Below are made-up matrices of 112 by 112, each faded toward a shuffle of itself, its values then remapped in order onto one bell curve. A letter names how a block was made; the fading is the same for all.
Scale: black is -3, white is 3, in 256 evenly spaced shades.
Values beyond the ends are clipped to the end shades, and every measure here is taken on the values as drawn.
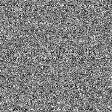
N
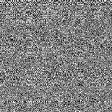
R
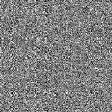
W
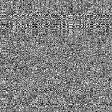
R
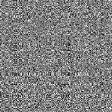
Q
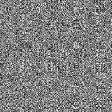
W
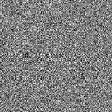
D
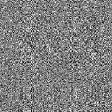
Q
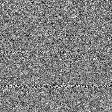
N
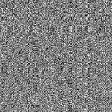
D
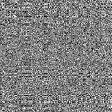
R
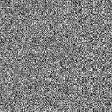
W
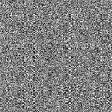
D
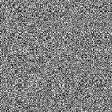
D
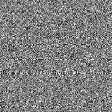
R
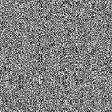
W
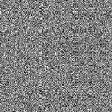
D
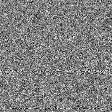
N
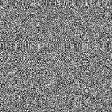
D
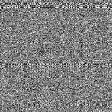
R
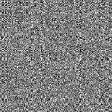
Q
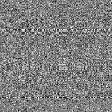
R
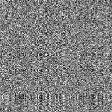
D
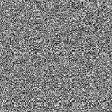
D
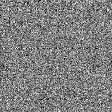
N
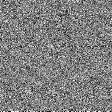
N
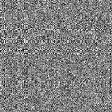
Q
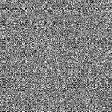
R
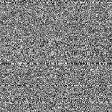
R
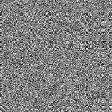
D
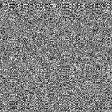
R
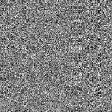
W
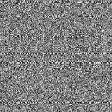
R
